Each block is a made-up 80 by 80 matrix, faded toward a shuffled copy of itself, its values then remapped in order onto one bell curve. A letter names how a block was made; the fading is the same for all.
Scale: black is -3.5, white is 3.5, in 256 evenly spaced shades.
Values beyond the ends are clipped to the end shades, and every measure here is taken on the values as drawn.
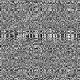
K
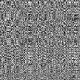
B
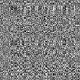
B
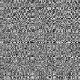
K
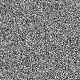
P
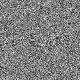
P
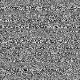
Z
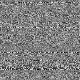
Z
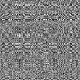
K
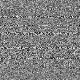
Z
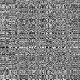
K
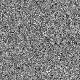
P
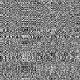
B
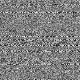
Z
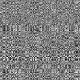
K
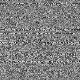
Z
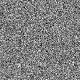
P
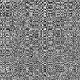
K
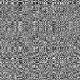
K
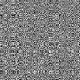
B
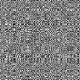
K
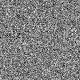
P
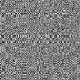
K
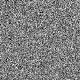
P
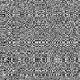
K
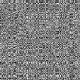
B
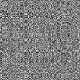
B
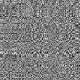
B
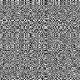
K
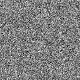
P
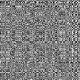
K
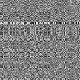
K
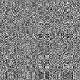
B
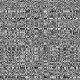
K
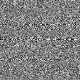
Z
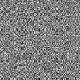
B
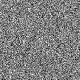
P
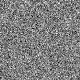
P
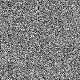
P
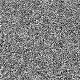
P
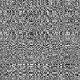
K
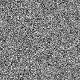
P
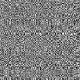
B
